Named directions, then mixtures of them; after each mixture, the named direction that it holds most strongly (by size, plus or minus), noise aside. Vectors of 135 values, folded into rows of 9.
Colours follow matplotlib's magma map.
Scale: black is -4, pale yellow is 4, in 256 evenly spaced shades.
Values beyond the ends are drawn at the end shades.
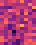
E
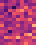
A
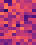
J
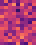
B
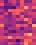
A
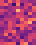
B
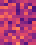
B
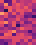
J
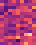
A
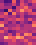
A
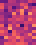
A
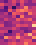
A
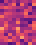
B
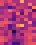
E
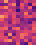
B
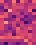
J
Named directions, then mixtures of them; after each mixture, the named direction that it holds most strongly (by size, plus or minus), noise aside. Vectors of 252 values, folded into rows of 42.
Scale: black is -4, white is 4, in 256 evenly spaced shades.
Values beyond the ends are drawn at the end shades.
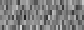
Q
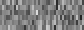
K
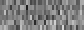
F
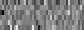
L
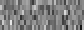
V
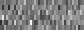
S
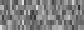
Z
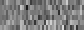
F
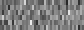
S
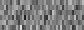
Q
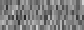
Q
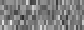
V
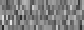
V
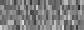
F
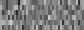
Q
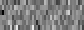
L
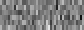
K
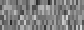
V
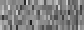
S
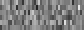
Z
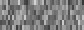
Q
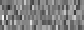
S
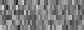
Z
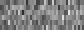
S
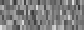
Z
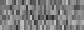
F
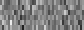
V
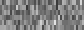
K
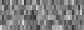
Z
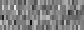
S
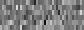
F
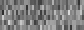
F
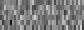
V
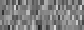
K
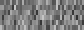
K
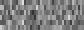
Z
